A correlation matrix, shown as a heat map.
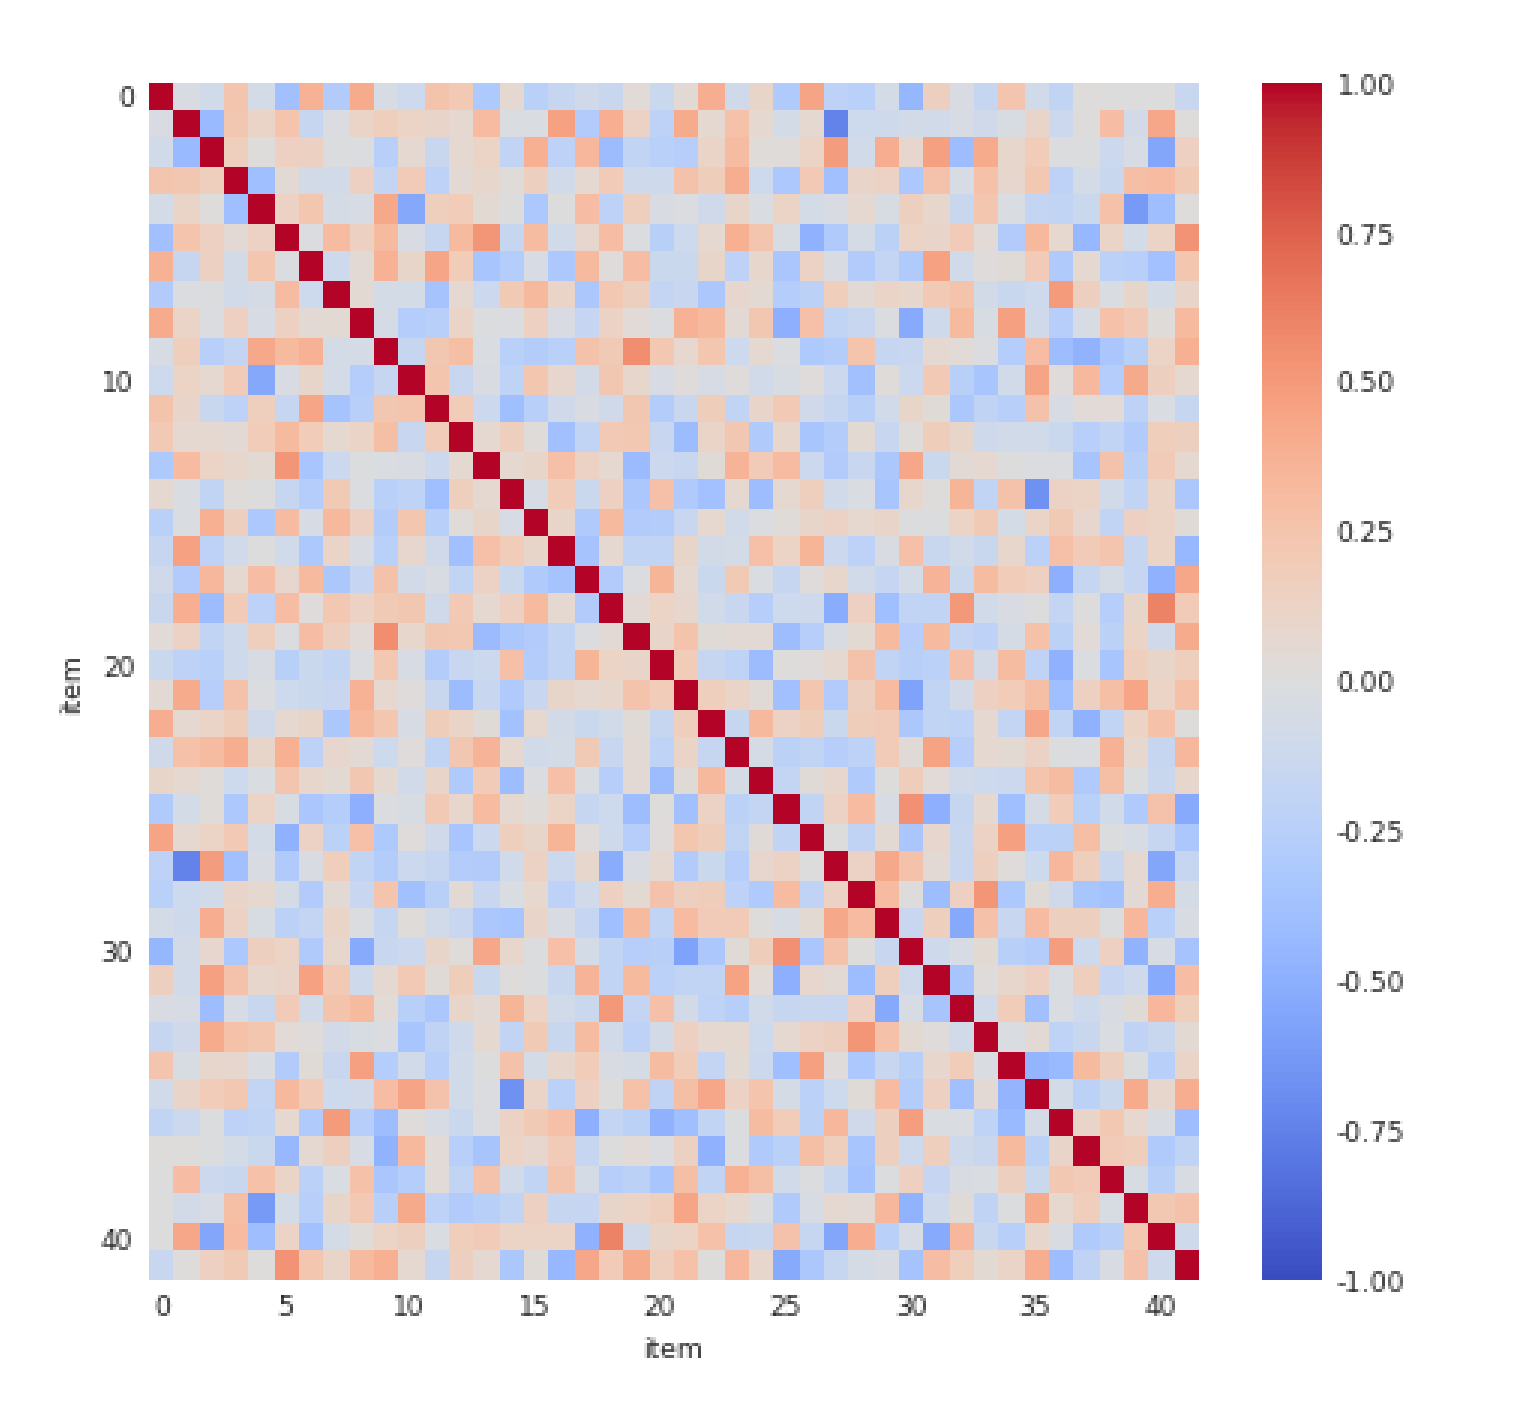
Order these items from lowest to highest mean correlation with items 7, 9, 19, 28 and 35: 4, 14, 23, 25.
14, 25, 23, 4
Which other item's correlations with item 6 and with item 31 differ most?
23
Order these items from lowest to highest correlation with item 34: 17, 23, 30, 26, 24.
30, 24, 23, 17, 26
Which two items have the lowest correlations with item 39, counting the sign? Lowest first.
4, 30
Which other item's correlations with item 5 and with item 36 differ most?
41
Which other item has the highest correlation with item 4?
9
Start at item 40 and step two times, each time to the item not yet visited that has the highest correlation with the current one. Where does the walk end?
32
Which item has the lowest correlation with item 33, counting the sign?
10
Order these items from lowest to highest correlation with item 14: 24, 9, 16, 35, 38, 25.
35, 24, 9, 38, 25, 16
